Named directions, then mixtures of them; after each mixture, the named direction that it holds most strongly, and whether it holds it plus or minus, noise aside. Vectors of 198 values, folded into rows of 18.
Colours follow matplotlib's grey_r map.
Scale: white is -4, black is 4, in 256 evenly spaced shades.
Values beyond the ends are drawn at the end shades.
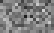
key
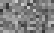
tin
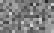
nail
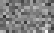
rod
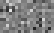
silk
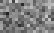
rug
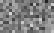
nail, plus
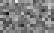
rug, plus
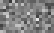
rug, minus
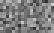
nail, plus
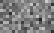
nail, minus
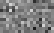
silk, plus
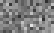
nail, plus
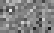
silk, plus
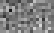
silk, minus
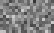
rod, plus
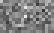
key, minus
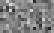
silk, plus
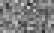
tin, plus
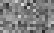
tin, plus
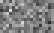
silk, plus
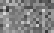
silk, plus
